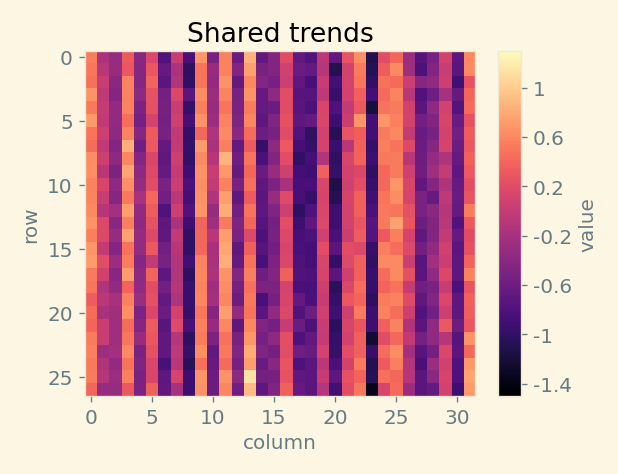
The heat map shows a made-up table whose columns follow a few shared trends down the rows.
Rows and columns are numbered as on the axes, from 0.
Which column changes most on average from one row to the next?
3
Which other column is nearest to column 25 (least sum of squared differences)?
0
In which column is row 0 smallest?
23
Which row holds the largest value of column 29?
21
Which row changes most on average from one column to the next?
26
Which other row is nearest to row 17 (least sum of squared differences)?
4
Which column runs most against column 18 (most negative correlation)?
10
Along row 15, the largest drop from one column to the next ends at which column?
12
